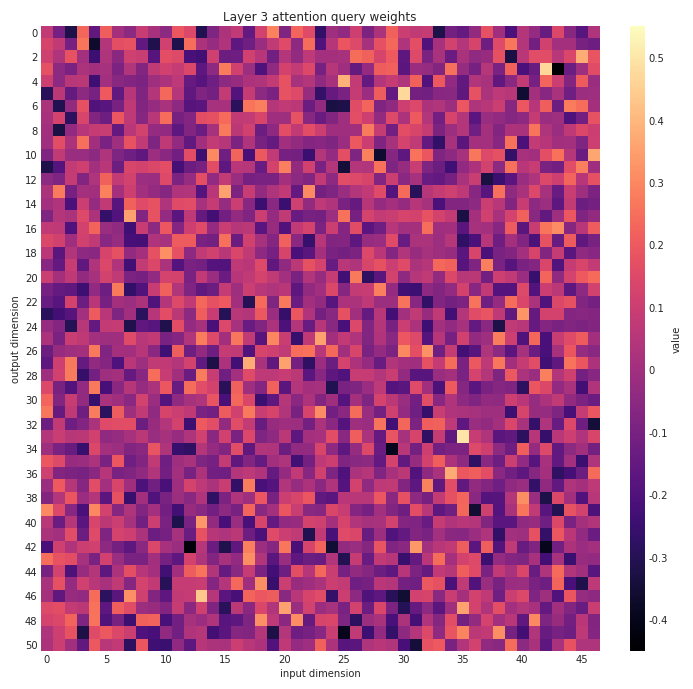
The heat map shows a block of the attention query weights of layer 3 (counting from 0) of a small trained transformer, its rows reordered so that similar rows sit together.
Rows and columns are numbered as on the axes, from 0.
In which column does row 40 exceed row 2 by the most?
13
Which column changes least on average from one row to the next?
3
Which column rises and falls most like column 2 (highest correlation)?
20
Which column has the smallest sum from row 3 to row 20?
35
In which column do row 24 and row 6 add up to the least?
25
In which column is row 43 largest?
17
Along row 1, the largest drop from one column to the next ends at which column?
4
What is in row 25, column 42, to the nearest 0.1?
-0.2
